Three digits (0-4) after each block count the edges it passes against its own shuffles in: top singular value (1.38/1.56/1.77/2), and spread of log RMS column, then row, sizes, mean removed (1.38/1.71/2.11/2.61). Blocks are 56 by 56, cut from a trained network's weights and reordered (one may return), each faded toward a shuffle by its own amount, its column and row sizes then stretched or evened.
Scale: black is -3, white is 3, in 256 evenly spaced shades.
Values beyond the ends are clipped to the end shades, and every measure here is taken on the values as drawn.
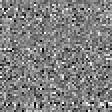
0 2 3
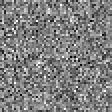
3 1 1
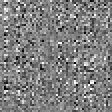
2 4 2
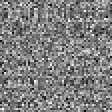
3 0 0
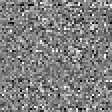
0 2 3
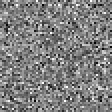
0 0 2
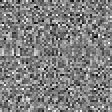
3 0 2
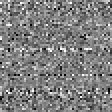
0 1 4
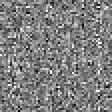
0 3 0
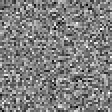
2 0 0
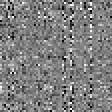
3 4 3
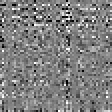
3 4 4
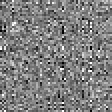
3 4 1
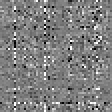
1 4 4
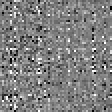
0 4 3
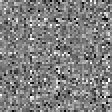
0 4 2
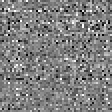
0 2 4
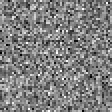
1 1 0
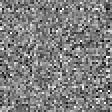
1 1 2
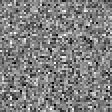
1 1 2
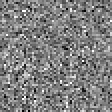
2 2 1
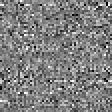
0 1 3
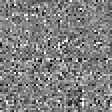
0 2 4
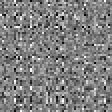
4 4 3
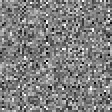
3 2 1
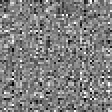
3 4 2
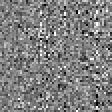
2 3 0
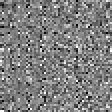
1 4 2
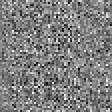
3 3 1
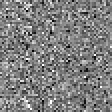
1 3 0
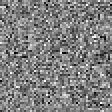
1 0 1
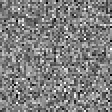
2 1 0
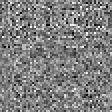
3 2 3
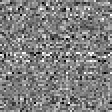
2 0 4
